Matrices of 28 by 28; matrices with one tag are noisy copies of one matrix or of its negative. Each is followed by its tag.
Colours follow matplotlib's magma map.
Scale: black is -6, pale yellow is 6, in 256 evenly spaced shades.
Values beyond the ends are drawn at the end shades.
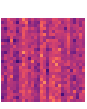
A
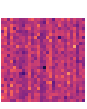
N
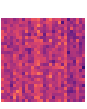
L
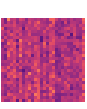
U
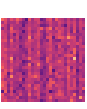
N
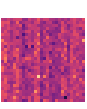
A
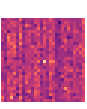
U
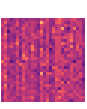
U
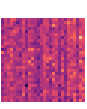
L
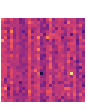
N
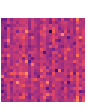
N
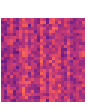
A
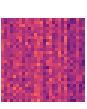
L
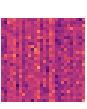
U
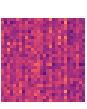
L
